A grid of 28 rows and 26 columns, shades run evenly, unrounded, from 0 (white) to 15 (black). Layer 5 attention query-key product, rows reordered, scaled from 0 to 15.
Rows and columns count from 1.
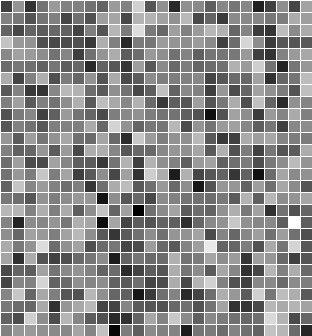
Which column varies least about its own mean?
5
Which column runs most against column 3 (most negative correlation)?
26
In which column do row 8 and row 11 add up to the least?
10
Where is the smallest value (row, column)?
19, 25
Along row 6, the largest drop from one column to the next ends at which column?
12
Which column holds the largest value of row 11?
24
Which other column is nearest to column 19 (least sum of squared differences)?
8
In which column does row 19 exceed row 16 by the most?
2
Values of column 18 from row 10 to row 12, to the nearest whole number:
14 8 10
